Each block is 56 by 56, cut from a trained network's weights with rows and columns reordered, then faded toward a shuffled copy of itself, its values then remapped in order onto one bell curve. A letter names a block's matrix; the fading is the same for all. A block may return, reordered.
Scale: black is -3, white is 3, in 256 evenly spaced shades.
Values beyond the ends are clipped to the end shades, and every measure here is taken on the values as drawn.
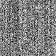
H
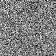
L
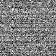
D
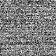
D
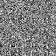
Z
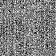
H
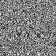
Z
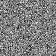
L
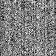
H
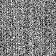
H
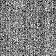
H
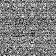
D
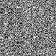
Z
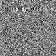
Z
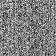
H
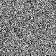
L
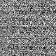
D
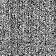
H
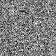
L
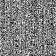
H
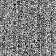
H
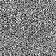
Z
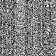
H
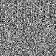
Z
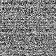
D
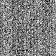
H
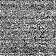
D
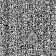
H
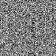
Z
